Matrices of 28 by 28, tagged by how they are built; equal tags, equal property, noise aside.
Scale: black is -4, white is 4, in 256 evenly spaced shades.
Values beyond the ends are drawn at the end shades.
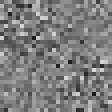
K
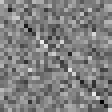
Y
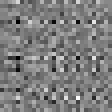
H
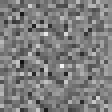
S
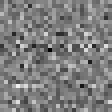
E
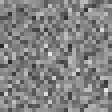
S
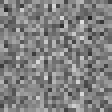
S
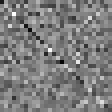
Y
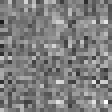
H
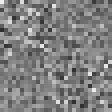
K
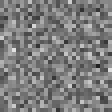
S
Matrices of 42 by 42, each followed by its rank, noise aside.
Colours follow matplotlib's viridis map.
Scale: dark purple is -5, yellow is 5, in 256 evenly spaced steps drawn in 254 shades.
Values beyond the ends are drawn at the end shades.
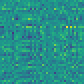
three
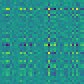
one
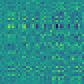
two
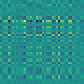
one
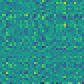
three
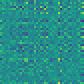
three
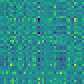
three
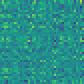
five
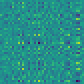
two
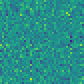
five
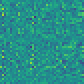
five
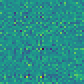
five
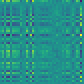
one
